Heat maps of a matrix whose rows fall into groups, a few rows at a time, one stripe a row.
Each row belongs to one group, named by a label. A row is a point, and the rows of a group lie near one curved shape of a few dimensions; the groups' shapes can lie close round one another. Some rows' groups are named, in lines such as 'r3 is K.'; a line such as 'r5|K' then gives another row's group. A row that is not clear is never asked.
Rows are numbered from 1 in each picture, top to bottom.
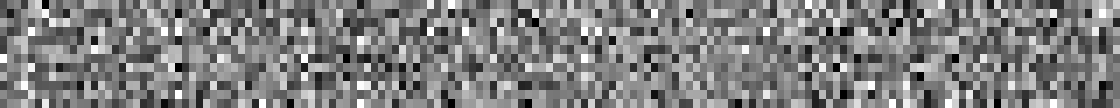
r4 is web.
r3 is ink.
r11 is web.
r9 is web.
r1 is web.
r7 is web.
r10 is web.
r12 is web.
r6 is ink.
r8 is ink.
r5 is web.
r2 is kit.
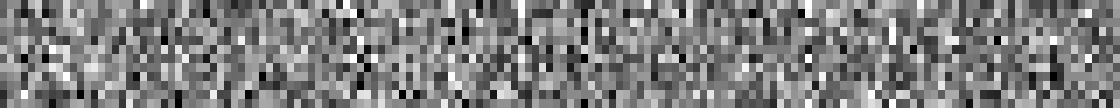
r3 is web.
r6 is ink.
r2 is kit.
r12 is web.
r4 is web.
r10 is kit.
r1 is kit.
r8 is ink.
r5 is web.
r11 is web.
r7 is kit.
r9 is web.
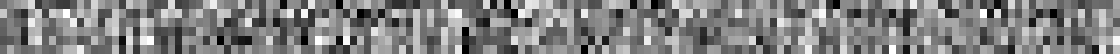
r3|kit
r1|ink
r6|web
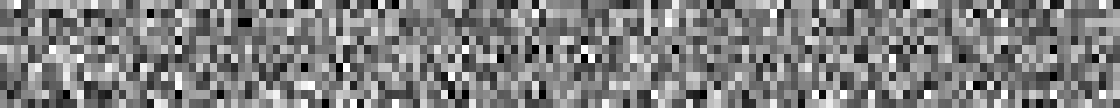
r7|web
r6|ink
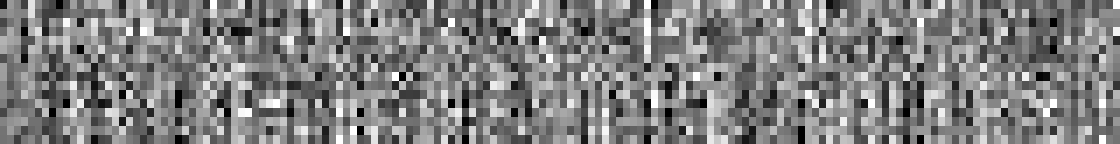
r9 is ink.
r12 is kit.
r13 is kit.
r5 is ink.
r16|kit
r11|web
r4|kit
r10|kit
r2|ink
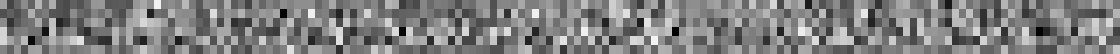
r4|ink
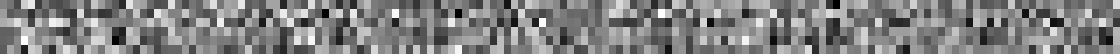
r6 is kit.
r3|ink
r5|ink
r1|ink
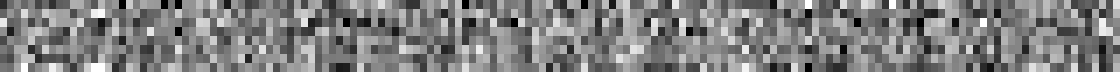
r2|ink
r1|web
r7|web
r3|web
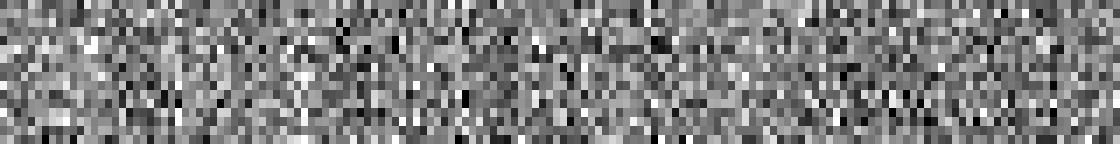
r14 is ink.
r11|web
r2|ink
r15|web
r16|kit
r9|ink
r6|ink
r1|web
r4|web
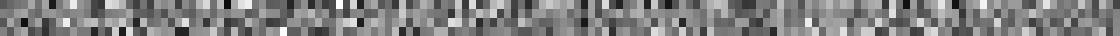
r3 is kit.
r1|kit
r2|web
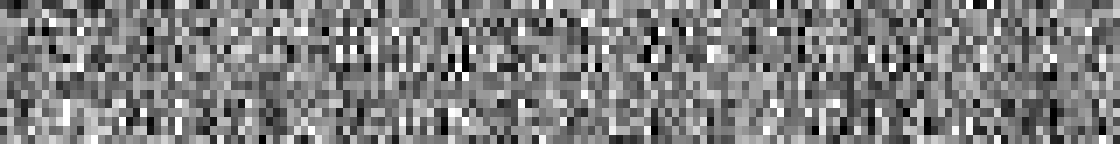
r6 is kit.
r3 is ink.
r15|web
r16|ink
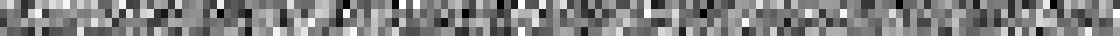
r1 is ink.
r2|kit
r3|ink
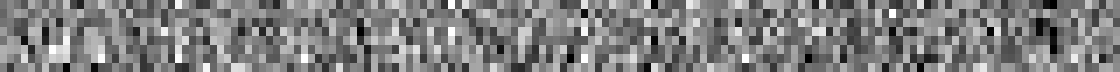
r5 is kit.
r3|ink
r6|ink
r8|kit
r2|web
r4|web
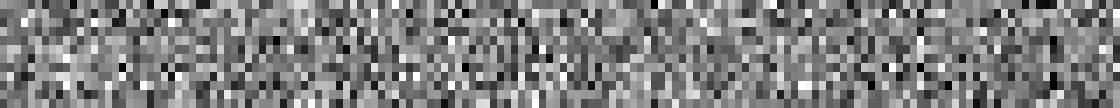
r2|web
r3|ink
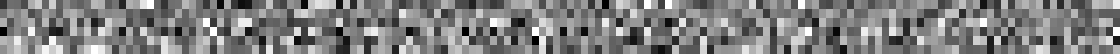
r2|web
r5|ink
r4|web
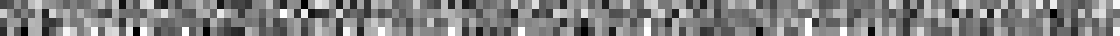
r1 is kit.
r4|kit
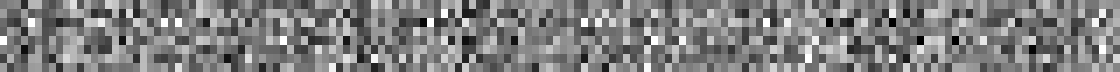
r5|web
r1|kit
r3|web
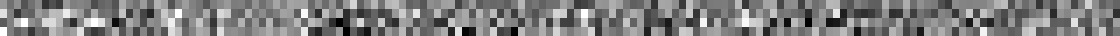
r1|kit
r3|ink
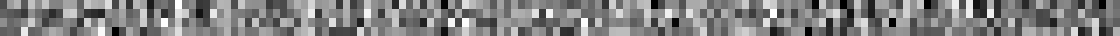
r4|ink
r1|web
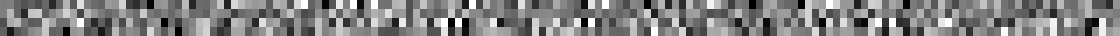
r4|kit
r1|kit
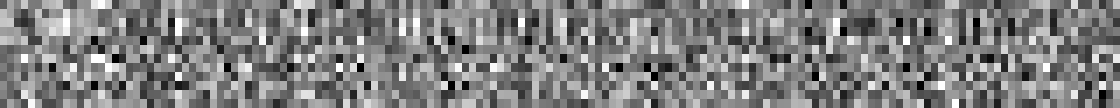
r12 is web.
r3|ink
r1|ink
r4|ink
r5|web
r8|kit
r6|kit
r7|ink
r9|web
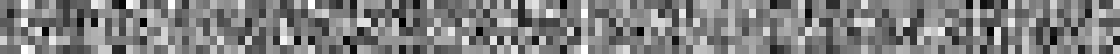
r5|ink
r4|web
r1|ink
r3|web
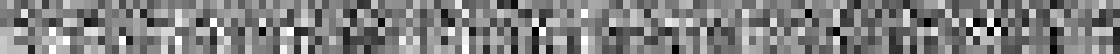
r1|web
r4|ink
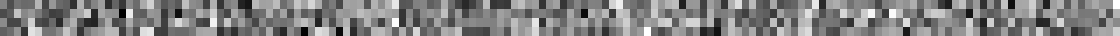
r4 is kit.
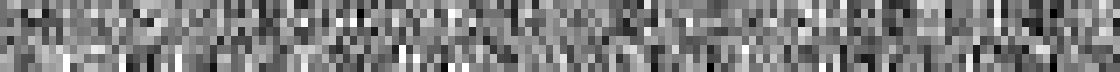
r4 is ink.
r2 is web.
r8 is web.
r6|ink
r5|kit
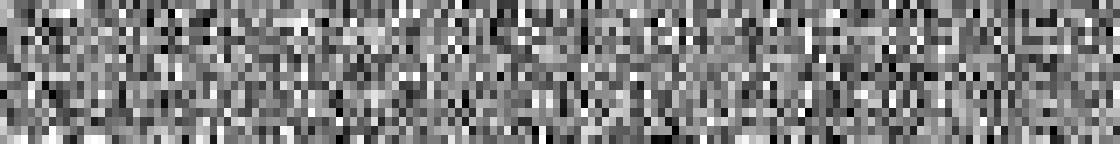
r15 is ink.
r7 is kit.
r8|web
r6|web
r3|kit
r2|ink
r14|kit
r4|web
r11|web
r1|web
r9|ink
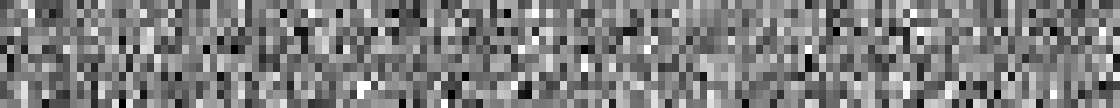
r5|kit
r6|kit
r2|ink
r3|web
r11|web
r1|web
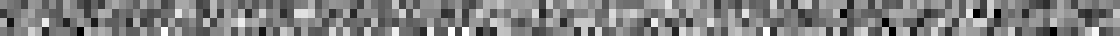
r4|web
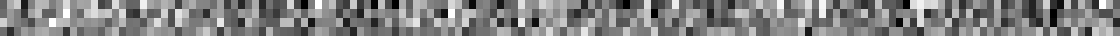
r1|ink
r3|ink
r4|kit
